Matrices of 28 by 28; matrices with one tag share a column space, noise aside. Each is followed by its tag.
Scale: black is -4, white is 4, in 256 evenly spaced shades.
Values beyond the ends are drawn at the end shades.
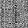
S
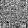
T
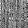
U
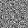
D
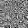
D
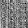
U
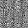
S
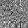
T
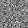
T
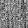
U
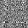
T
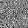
D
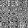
T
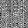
S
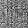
S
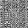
S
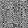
S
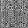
S
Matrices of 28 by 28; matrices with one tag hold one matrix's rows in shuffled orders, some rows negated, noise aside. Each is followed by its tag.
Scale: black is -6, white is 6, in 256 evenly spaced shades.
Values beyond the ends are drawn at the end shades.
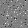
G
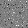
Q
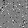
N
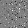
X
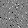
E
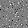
E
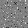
G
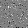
Q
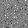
G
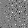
X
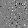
X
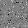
Q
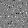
Q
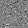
G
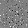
E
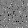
Q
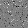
Q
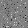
G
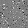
N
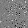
X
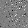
X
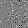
X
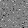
N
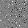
X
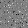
Q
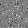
E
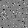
N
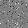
E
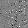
X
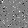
N
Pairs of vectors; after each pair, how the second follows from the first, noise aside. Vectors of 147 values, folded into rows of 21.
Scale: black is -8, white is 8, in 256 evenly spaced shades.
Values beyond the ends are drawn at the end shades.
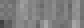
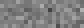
shuffled.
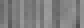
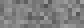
shuffled.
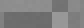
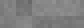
reversed, negated, shrunk.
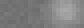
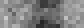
wrapped around, negated, scaled up.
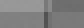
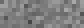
shuffled.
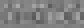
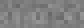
negated, shrunk.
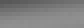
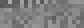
sign-scrambled.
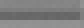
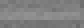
negated, shrunk.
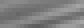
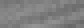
negated, shrunk.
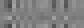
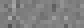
partly zeroed.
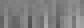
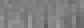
negated, shrunk.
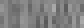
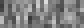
reversed, negated, scaled up.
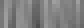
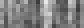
reversed, negated, scaled up.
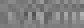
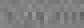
negated, shrunk.
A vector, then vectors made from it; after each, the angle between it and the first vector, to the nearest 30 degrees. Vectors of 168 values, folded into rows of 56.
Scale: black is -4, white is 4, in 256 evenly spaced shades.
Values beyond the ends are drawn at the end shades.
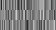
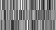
120 degrees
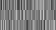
30 degrees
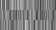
120 degrees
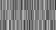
90 degrees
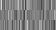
150 degrees
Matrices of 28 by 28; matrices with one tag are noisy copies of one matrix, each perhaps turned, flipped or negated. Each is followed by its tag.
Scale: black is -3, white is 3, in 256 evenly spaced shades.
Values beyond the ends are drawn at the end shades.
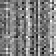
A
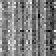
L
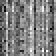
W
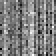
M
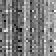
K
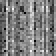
W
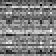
W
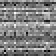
W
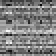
W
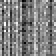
M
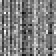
M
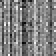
M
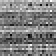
K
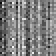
A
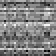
W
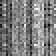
K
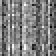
W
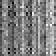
L
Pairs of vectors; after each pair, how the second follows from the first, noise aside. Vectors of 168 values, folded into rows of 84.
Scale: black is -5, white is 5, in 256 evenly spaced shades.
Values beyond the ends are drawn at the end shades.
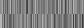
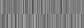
wrapped around, shrunk.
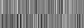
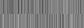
wrapped around, shrunk.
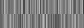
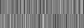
partly zeroed.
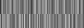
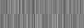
wrapped around, shrunk.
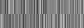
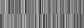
negated.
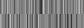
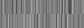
wrapped around, shrunk.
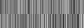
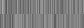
reversed, shrunk.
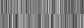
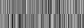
negated.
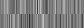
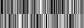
reversed, scaled up.
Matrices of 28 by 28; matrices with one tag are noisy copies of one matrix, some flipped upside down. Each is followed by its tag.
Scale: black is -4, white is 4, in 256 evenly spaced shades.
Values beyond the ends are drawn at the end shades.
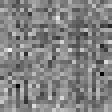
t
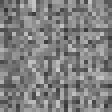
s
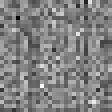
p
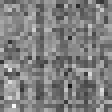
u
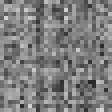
u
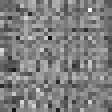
s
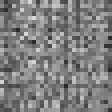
s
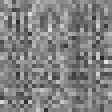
t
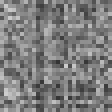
u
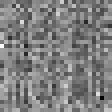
t
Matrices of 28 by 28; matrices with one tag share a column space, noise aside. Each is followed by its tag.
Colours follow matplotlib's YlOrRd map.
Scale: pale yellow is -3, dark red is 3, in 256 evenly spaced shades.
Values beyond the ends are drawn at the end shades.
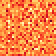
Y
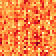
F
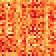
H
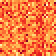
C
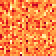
Y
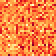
H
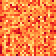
H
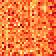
C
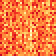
C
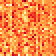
H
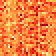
C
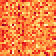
C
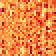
Y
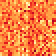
F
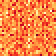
C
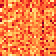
Y
